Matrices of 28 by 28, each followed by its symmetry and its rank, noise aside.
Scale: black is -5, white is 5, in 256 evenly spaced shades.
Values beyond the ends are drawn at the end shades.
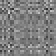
antisymmetric, rank two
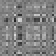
symmetric, rank one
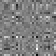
no symmetry, rank two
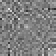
symmetric, rank three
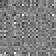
symmetric, rank three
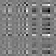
no symmetry, rank one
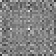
symmetric, rank two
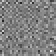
symmetric, rank three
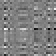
no symmetry, rank one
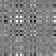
symmetric, rank one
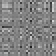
no symmetry, rank three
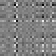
no symmetry, rank one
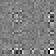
symmetric, rank one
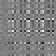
no symmetry, rank one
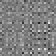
no symmetry, rank two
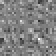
symmetric, rank three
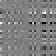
no symmetry, rank one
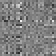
no symmetry, rank three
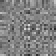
symmetric, rank two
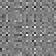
symmetric, rank one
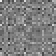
symmetric, rank three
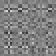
no symmetry, rank two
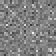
symmetric, rank three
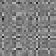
symmetric, rank one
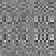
no symmetry, rank one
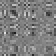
no symmetry, rank two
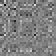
symmetric, rank three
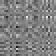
antisymmetric, rank two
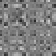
symmetric, rank two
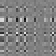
no symmetry, rank one
